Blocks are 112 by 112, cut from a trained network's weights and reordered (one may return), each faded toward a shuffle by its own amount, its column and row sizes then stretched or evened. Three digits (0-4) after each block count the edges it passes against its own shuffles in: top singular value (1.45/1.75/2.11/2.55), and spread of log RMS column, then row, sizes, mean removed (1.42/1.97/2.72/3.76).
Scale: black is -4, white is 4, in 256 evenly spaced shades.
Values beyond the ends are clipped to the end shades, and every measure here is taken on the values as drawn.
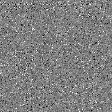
1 1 1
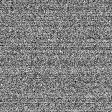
2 0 0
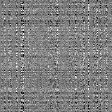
4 4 1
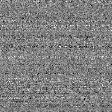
1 1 3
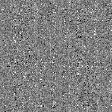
0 2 1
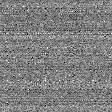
2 0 2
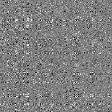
3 3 2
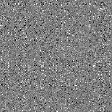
2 3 1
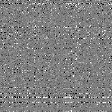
3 2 3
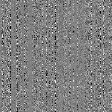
1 4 1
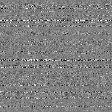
1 0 4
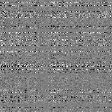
1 3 4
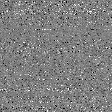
0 0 3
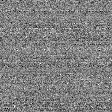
1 0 2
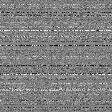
4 0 4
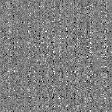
1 3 2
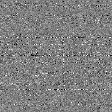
1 0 3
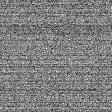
3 1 1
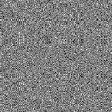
4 3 0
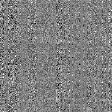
0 4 1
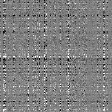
4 4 2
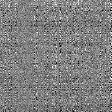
2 4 1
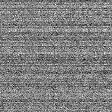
4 2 1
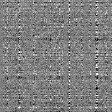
4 4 1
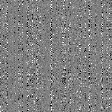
3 4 0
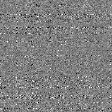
0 2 3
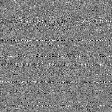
3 1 3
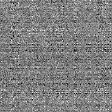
3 3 2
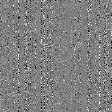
0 4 1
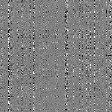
2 4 2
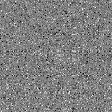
3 0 1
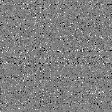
1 2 2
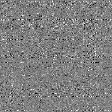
1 2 3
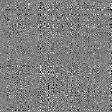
3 3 3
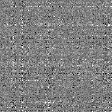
1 3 3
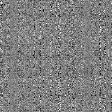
0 4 0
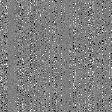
2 4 0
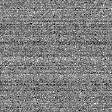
3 2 2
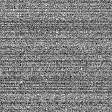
4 2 0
